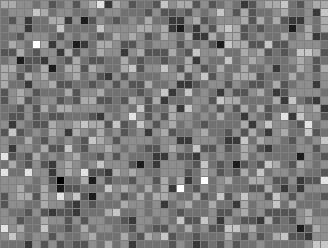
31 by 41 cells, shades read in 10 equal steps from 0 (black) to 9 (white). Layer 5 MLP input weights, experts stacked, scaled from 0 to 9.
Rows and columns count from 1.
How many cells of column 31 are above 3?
22
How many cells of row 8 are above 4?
13
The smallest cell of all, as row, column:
23, 8
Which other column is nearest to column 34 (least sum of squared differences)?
19
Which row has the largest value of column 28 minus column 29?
25
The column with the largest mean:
39
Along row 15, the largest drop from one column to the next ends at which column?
37
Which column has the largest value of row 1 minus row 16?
2
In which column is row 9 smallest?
7
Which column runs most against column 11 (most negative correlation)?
14
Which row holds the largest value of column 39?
16
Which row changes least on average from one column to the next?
27
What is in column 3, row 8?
1
